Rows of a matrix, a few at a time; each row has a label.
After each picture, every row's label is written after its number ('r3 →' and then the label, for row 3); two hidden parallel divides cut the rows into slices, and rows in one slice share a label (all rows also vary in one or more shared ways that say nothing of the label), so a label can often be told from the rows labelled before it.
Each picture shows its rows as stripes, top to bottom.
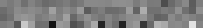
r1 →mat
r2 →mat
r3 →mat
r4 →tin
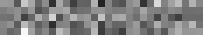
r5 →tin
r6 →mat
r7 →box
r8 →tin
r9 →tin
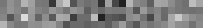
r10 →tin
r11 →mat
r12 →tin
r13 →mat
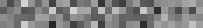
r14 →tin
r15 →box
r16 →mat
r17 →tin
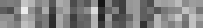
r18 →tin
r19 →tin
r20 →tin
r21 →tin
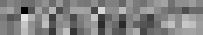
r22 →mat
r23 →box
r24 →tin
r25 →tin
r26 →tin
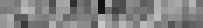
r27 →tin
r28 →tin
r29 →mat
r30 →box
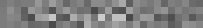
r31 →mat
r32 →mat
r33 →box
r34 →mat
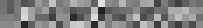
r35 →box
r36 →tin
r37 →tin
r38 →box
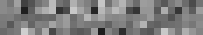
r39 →box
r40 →box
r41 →mat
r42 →mat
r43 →tin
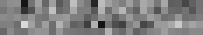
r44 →box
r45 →box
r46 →mat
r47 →tin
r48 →mat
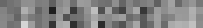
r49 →mat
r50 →tin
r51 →mat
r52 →tin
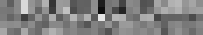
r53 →tin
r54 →tin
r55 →box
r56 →mat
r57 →mat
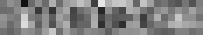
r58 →box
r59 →tin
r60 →tin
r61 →tin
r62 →mat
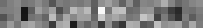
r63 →mat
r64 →box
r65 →box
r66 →tin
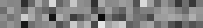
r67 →box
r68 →mat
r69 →tin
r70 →box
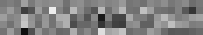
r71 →mat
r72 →box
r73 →tin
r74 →tin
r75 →box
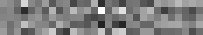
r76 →tin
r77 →box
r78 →mat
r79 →tin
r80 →box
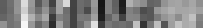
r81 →tin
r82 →tin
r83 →tin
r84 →tin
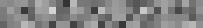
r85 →mat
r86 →box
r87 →mat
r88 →tin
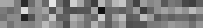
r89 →box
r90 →tin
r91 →box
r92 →mat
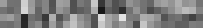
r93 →tin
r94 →tin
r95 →box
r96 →box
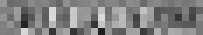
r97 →mat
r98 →box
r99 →box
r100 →box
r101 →tin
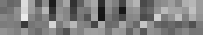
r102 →tin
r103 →tin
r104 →tin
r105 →box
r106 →mat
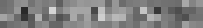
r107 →mat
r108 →box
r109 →box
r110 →mat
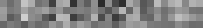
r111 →tin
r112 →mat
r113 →tin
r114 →mat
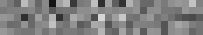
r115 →tin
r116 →mat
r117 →box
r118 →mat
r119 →mat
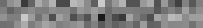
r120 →box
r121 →mat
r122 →tin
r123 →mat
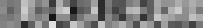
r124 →tin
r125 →tin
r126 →tin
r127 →box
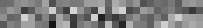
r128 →mat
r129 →box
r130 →tin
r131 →tin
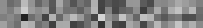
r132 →tin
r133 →tin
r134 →box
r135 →tin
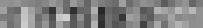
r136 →mat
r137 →tin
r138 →tin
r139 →tin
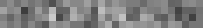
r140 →mat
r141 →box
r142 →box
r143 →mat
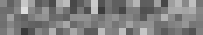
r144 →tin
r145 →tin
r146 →mat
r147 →mat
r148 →box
